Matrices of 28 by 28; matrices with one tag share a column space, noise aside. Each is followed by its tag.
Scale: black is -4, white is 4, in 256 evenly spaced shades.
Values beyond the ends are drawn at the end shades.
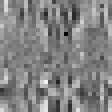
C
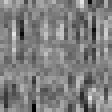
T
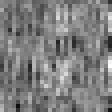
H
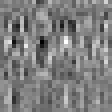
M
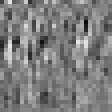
M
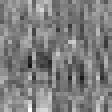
H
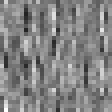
H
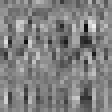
M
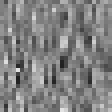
H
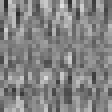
C
